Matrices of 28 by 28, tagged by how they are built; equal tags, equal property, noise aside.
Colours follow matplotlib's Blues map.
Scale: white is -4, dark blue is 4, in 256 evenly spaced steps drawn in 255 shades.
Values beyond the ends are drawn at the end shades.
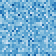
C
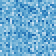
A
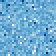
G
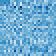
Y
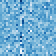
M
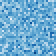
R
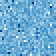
G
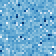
G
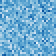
R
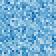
A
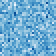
R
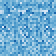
C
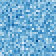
R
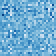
Y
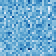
Y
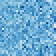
M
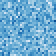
R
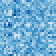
Y
